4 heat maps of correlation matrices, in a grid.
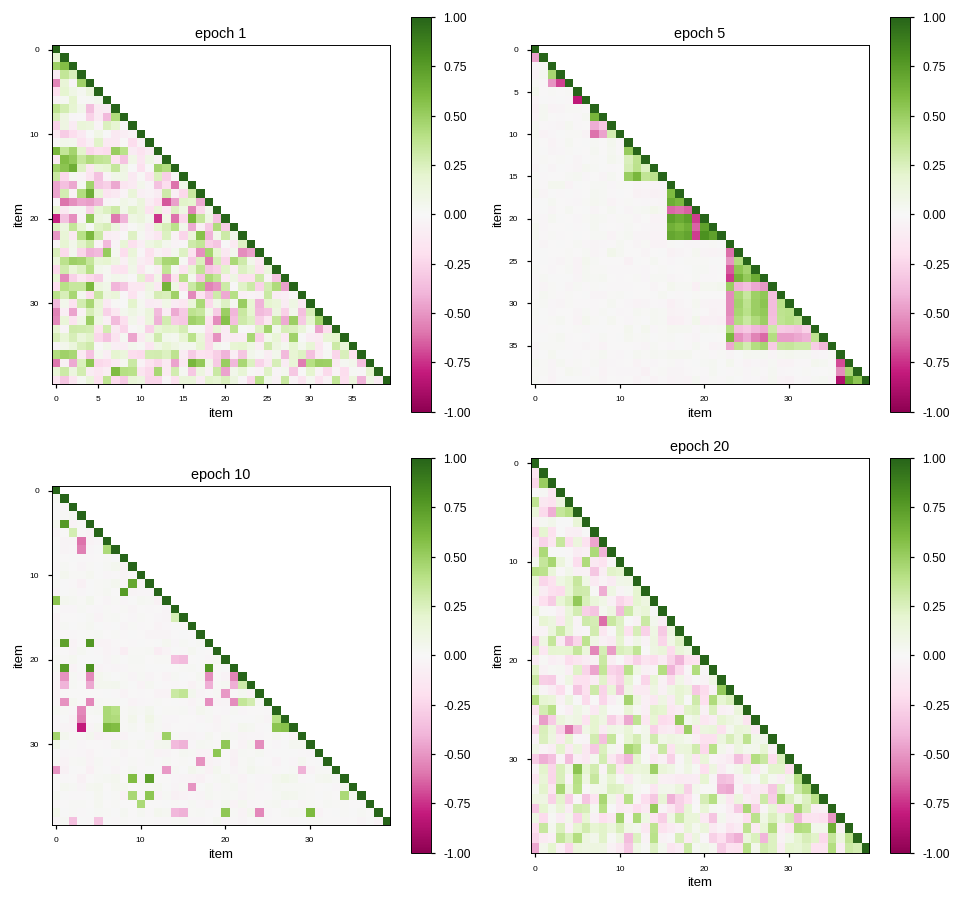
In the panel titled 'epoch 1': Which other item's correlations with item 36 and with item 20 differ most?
0
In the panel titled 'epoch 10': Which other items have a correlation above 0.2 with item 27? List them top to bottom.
6, 7, 26, 28
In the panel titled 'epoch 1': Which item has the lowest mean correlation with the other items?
18
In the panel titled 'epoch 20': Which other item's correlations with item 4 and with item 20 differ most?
27
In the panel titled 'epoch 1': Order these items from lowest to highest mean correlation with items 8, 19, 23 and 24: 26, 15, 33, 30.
26, 30, 33, 15
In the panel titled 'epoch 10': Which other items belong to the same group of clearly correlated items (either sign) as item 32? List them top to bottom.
17
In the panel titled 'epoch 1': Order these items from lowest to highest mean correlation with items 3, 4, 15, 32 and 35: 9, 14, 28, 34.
14, 9, 34, 28
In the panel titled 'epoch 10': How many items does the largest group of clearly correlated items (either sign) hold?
7
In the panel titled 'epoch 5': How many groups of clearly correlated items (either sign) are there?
8
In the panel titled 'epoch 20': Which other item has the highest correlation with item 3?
33
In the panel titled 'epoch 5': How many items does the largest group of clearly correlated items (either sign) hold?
13
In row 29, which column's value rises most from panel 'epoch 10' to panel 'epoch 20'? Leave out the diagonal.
33
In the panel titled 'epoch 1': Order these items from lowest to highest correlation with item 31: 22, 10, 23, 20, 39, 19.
19, 39, 10, 23, 22, 20
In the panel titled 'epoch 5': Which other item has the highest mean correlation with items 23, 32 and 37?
39
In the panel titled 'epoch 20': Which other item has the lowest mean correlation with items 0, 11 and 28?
30
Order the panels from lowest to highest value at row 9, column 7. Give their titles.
epoch 5, epoch 10, epoch 1, epoch 20
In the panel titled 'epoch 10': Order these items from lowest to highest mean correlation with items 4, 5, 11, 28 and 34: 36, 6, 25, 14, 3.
3, 25, 14, 6, 36
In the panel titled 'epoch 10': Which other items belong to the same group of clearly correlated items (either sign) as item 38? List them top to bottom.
14, 15, 20, 24, 30
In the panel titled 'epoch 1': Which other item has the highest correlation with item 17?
4
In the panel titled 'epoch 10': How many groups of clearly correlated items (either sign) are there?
11
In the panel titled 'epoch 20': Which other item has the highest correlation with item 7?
9
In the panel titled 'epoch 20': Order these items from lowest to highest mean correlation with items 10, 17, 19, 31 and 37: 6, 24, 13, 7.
13, 7, 24, 6
